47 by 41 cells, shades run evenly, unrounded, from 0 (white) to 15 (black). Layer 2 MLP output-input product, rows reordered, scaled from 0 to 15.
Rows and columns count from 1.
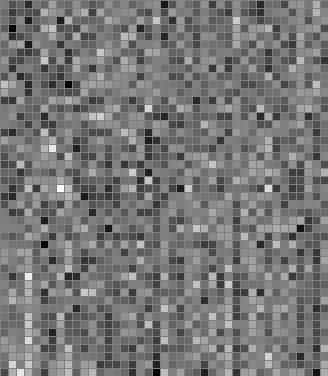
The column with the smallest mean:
32
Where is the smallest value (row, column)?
24, 8
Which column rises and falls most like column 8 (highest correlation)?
4
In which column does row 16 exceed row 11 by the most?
40
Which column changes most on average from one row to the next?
6
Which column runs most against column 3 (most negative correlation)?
17
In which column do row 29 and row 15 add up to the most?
39
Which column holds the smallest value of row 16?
26
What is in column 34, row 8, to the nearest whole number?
11
